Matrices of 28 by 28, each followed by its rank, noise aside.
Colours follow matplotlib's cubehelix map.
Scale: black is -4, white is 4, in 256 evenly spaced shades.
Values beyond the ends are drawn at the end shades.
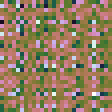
three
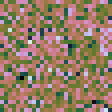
eight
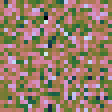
eight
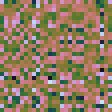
four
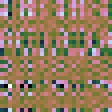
two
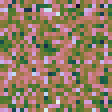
six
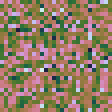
six
